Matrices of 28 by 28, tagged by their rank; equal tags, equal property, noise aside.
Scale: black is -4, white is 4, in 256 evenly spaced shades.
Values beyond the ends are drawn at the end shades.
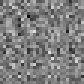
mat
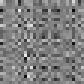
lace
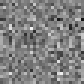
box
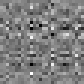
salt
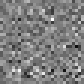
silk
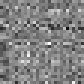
box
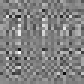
lace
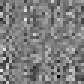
silk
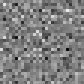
box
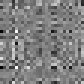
salt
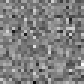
mat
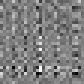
salt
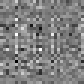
lace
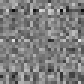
lace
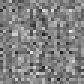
mat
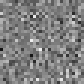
box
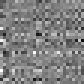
lace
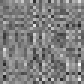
lace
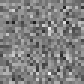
box
